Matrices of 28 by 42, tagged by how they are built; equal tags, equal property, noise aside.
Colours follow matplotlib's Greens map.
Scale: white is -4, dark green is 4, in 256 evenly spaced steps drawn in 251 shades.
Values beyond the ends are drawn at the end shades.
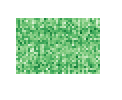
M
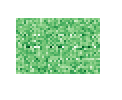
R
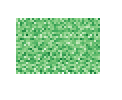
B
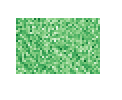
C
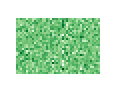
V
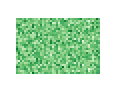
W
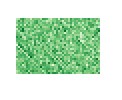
C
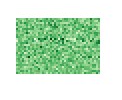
R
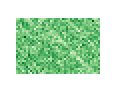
C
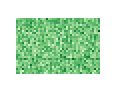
B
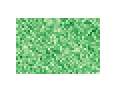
C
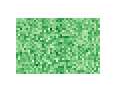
W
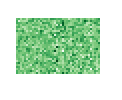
V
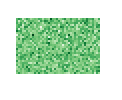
B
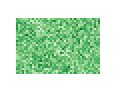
C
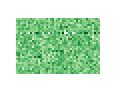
R
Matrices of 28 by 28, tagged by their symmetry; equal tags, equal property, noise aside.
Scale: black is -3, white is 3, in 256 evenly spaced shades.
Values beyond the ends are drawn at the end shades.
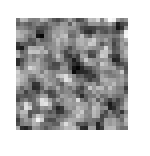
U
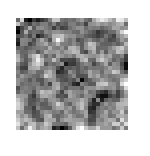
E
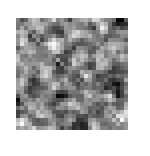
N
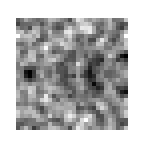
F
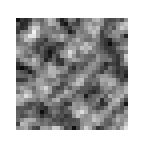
E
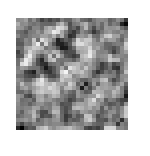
E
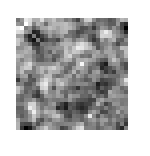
E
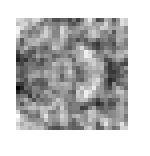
F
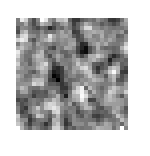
N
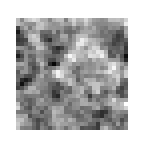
N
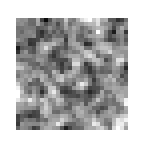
E
